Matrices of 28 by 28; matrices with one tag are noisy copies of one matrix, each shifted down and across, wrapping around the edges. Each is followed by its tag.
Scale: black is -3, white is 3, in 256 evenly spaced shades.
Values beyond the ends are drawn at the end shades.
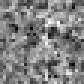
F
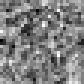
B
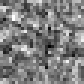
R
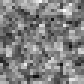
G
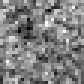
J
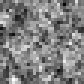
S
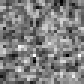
B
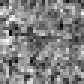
F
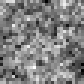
J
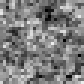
J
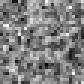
B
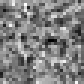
B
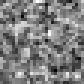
G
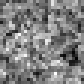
J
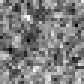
S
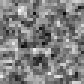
G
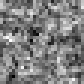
R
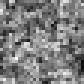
J
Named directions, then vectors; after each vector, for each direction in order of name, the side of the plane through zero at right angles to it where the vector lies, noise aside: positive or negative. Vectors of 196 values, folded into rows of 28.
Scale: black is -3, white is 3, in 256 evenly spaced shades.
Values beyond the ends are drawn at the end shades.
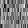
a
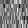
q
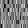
positive, positive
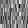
negative, positive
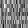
negative, negative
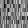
positive, positive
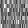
negative, negative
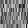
negative, positive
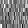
negative, negative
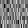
positive, positive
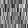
positive, negative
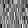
positive, positive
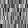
positive, negative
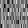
positive, positive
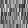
negative, positive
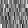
negative, negative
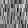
positive, negative
